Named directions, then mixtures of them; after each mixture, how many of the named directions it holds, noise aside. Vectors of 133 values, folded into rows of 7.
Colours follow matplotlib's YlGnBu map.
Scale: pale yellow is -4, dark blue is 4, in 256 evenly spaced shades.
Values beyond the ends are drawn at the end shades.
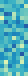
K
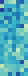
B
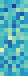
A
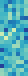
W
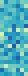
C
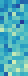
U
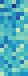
two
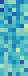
one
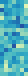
four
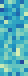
one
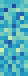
one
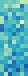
one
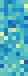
three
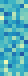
one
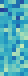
four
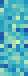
one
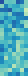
two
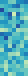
four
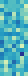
one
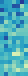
two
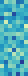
two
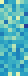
one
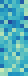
two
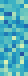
one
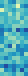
three
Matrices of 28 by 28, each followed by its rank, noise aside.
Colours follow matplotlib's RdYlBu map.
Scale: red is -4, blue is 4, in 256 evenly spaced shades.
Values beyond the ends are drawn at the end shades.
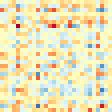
three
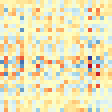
two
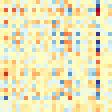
two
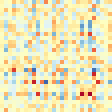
three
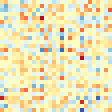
four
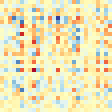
three
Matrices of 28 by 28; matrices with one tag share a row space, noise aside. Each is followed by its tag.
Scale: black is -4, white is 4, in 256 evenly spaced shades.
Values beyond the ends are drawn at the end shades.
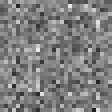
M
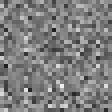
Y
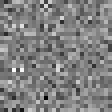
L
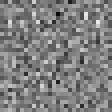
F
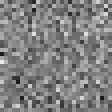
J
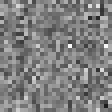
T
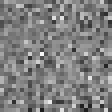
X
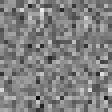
X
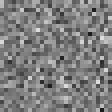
X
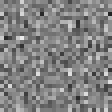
T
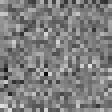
L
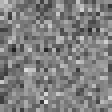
L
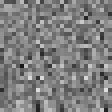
X
